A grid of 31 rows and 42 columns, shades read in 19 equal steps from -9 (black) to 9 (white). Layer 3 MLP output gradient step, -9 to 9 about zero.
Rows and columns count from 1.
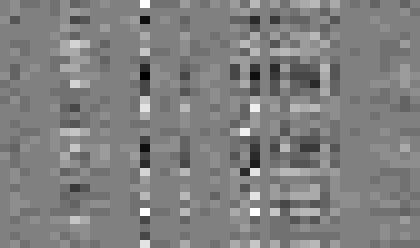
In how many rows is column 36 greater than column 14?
9
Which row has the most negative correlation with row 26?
7
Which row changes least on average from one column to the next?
29
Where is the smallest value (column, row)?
15, 10
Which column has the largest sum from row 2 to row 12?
8
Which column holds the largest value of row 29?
25
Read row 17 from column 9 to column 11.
3 0 1
